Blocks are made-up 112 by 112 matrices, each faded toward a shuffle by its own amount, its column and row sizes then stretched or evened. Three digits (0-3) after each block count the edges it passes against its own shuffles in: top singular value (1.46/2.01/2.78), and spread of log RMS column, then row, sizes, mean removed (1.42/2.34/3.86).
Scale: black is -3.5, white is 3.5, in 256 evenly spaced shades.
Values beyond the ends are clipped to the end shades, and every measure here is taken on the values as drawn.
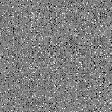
2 1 0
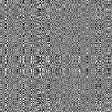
3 3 2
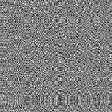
3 1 0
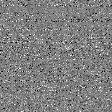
0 0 2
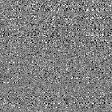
2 1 2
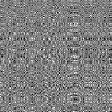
3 2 2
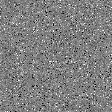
0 1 1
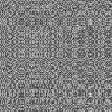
3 1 0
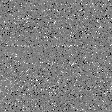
0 0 1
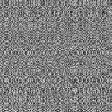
3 1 2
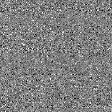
1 1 2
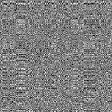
3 1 2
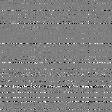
2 1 3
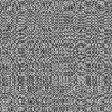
3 2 0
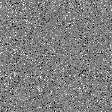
0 1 1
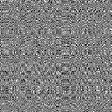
3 1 2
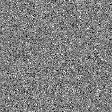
0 1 1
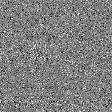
1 0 1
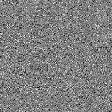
2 0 1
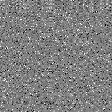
2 0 0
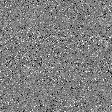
0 0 1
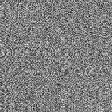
2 0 0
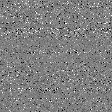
0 0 2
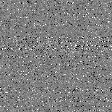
0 0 2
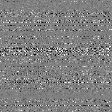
2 0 3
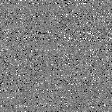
0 1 2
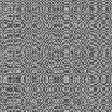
3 1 2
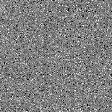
1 0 1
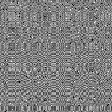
3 0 1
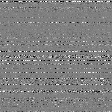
1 0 3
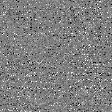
0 1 2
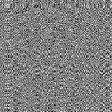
3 1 1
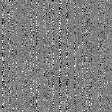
0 3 0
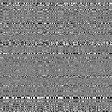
3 0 3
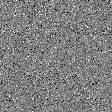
0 0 1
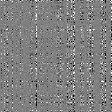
2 3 2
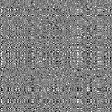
3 2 2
